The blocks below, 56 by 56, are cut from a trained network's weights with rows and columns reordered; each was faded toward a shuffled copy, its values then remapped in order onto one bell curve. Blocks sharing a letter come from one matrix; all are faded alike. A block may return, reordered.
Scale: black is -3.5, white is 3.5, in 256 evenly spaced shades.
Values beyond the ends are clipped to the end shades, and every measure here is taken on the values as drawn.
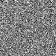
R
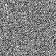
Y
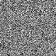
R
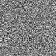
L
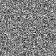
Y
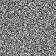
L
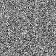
R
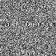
L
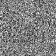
L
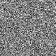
R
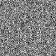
L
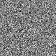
R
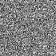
L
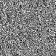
R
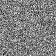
R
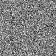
R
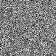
Y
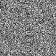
Y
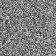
Y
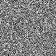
R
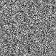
L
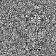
Y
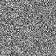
Y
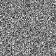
Y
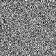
Y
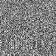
L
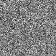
R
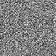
L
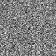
Y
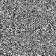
L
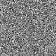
Y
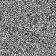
Y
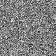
R
